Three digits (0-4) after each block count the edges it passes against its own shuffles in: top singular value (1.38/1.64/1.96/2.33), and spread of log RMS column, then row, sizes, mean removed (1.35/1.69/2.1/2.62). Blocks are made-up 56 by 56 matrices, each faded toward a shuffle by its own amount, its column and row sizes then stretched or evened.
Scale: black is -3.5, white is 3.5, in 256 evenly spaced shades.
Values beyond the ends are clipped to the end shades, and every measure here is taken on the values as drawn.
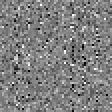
1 3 0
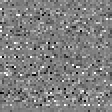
0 0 4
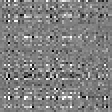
4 3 4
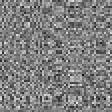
4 1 4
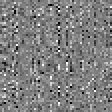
3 4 0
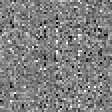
1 3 0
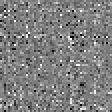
2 3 3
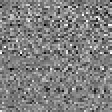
3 1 3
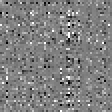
2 4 3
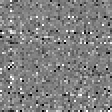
0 2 3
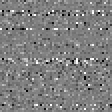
0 0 4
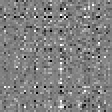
4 4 3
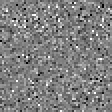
0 0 1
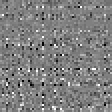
2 3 4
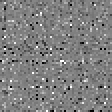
0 2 3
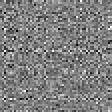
4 2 3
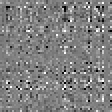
3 4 4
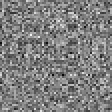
3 0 2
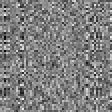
4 4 0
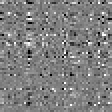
4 3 4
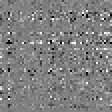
0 3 4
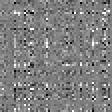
3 4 4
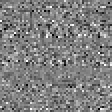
2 0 4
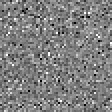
2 0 1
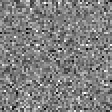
1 0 2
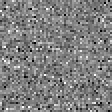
0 0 2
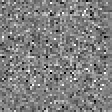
0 3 2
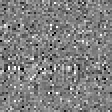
2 1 3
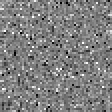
0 0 1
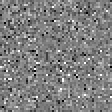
1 1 2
